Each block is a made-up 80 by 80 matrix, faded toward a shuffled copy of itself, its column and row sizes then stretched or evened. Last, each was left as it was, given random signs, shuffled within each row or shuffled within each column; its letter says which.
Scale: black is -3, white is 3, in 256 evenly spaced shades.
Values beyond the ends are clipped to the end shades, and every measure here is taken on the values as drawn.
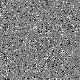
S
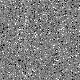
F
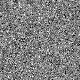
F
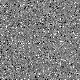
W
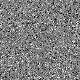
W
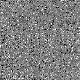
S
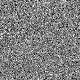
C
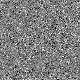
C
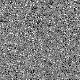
W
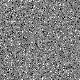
F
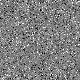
C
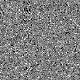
S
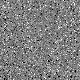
F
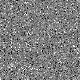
W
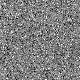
F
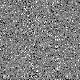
S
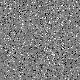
W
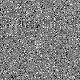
S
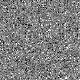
S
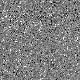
W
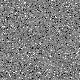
C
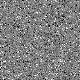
W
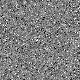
F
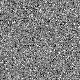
C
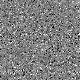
W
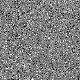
W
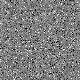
W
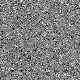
S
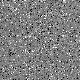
W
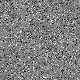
C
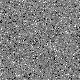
F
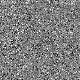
W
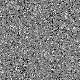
F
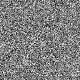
C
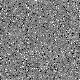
F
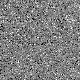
C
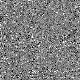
W
